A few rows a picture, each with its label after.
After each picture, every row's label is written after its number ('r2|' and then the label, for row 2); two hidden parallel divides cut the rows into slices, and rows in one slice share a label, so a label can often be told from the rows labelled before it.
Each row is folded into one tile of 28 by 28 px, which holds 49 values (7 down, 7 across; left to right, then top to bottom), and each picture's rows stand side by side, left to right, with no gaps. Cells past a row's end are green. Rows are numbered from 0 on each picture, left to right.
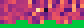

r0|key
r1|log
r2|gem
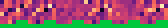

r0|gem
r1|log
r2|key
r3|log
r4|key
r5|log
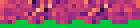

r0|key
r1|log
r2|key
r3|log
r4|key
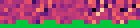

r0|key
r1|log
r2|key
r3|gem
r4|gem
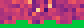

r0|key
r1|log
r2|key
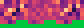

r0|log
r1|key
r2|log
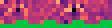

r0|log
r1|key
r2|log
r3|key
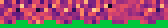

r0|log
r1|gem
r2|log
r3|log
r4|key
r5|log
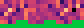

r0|log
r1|key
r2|log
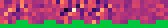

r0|log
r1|key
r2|gem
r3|gem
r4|key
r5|key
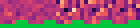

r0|key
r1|key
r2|gem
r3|gem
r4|gem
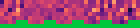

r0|gem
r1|key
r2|key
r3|log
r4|log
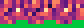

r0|gem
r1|gem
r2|log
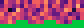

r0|gem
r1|gem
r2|log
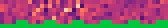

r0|key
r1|log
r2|log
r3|key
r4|key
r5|key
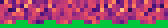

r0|gem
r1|log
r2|key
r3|gem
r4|log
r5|gem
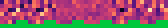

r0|gem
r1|gem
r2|key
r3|key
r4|gem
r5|log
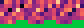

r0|gem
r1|log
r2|log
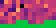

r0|gem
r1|key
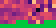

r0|key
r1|gem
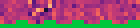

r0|key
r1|log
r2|key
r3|key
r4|key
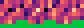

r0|gem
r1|log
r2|gem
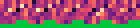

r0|log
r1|log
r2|log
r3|gem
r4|log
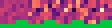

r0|key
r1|gem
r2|log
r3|gem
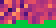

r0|gem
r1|key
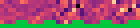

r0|key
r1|key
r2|gem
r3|key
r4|log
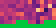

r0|key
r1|log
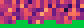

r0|log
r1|gem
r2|gem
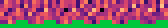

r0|gem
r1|gem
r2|gem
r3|log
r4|log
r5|log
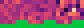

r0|key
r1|key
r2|gem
